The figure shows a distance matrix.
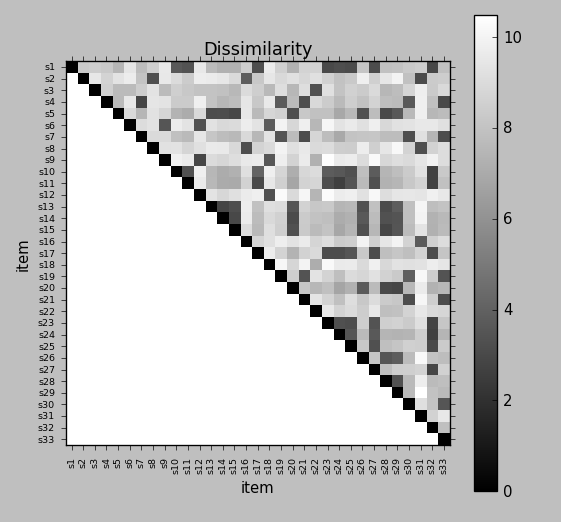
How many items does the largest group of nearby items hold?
9
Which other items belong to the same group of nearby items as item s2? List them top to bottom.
s8, s16, s31
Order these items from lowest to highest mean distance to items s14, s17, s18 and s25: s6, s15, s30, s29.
s15, s29, s6, s30
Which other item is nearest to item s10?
s32
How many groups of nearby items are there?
6
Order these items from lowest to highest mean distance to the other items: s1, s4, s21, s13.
s1, s13, s4, s21
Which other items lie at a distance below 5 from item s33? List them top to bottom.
s4, s7, s19, s21, s30
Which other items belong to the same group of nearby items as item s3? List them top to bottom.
s22
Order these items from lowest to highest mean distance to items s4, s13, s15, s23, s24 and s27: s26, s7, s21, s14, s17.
s17, s14, s26, s7, s21
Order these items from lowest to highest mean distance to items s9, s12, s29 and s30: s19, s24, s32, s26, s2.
s26, s19, s24, s32, s2
